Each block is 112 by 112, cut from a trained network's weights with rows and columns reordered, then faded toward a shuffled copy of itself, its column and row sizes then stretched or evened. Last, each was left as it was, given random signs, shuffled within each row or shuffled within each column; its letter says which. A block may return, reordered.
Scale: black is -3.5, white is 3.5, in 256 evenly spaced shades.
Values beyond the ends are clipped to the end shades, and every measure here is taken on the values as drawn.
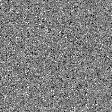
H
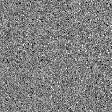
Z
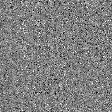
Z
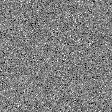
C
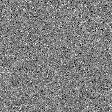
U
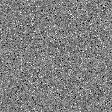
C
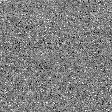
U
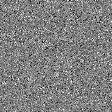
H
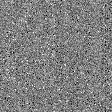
C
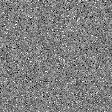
Z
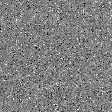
C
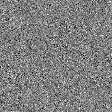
H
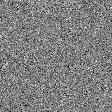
U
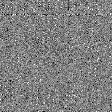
Z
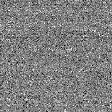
Z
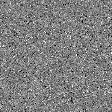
H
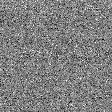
U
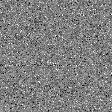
U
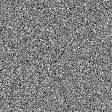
U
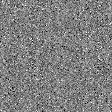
C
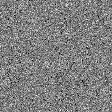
C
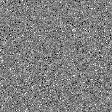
Z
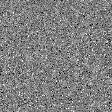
H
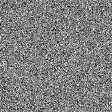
H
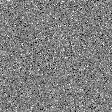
U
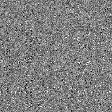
Z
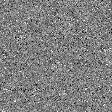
H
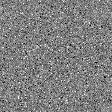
H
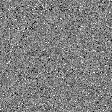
U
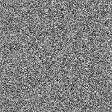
Z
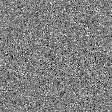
H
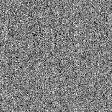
Z
